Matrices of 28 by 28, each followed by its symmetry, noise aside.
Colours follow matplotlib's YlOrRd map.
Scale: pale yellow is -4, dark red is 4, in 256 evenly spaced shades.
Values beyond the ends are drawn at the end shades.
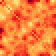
symmetric.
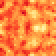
mirrored top to bottom.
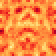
mirrored left to right.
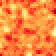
no symmetry.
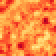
symmetric.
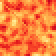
no symmetry.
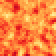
antisymmetric.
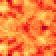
mirrored top to bottom.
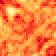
symmetric.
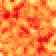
symmetric across the other diagonal.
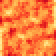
same after a half turn.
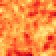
no symmetry.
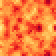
mirrored top to bottom.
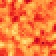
symmetric across the other diagonal.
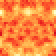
mirrored left to right.
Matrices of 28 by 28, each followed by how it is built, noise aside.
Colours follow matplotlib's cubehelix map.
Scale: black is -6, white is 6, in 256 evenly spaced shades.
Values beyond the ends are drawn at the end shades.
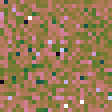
sparse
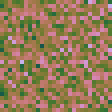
repeating rows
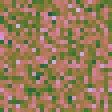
noise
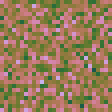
noise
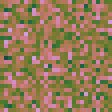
repeating rows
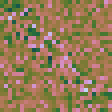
banded
